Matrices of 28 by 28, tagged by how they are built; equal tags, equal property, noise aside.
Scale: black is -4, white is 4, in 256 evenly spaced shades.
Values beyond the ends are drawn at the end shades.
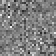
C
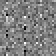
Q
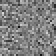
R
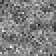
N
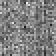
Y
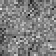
N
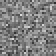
Y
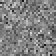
C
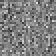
R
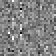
Q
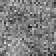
N
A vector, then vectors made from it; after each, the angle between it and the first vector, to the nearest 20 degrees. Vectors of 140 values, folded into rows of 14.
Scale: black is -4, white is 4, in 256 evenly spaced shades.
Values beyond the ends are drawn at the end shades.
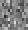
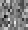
20 degrees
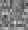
40 degrees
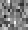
20 degrees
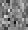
160 degrees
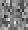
20 degrees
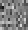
100 degrees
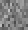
140 degrees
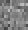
140 degrees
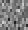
140 degrees
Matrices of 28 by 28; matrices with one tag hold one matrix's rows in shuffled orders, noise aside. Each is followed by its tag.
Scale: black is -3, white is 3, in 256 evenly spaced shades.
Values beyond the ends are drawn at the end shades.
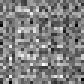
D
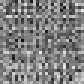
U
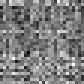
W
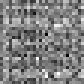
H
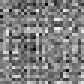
H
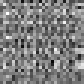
U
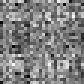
W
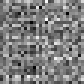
H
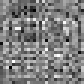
H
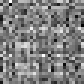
D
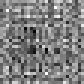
H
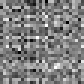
H
